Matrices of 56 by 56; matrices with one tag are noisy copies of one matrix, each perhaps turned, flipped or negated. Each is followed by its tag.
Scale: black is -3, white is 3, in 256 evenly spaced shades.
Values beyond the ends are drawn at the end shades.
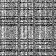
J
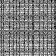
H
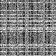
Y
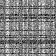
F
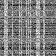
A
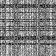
A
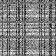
J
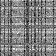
Y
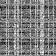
F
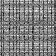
H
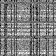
J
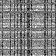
Y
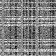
J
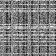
Y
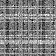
F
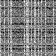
Y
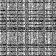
Y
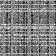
Y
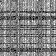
A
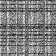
Y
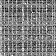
H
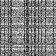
Y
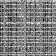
H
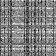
Y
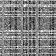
J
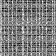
H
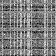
Y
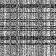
A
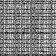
H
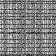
H
